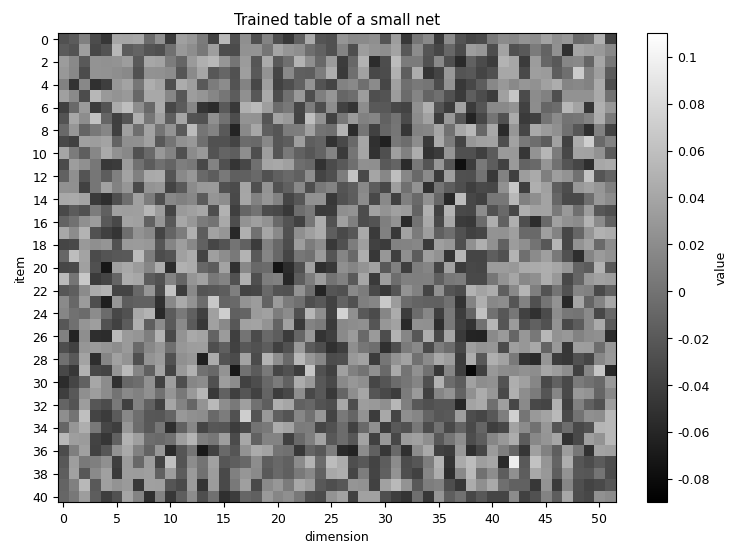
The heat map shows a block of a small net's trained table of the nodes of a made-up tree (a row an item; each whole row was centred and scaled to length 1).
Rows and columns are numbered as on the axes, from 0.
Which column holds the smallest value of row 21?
21
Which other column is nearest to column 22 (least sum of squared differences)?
35
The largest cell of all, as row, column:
37, 42
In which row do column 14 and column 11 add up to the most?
23
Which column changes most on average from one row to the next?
3
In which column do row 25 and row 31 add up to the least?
25
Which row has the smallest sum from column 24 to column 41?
34
